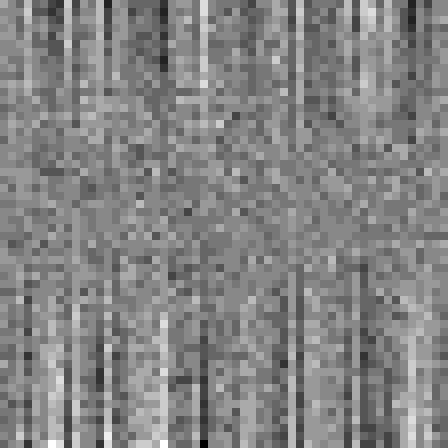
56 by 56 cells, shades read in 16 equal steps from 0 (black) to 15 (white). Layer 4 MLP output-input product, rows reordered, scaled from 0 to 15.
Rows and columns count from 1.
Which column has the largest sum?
10
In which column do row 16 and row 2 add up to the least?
21
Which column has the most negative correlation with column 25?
36
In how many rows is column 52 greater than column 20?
25
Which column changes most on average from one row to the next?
28
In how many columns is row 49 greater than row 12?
31
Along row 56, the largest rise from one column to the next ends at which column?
14
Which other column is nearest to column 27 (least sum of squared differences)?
2
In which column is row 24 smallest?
12
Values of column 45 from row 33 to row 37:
8 6 9 9 9
